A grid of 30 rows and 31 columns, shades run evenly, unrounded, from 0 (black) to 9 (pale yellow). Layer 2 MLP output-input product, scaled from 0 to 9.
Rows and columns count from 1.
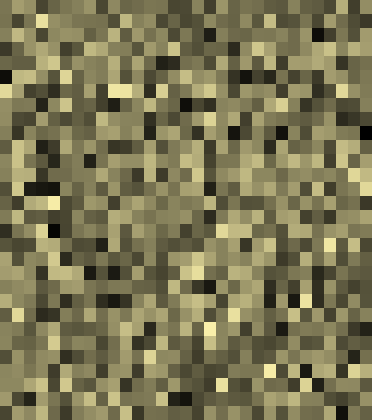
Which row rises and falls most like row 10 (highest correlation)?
24
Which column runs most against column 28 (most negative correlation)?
2
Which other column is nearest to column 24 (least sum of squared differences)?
13
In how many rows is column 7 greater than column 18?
16
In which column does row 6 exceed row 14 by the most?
3
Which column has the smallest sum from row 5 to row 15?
4
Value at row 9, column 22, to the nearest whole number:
6
